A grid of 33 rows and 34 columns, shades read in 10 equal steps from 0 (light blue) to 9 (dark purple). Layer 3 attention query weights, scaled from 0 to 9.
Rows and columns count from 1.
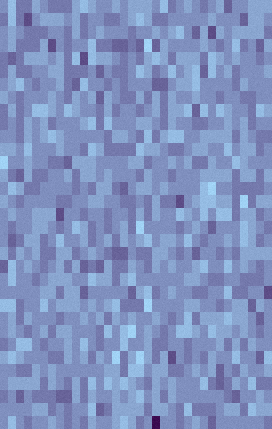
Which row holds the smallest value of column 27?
15
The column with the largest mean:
3
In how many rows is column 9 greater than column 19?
17
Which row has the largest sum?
4
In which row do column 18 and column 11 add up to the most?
5
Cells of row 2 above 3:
9
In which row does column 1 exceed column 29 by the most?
21
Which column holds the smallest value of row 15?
27
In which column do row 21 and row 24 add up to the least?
2
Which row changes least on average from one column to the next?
22
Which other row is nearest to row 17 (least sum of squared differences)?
25
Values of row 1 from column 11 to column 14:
1 2 3 3
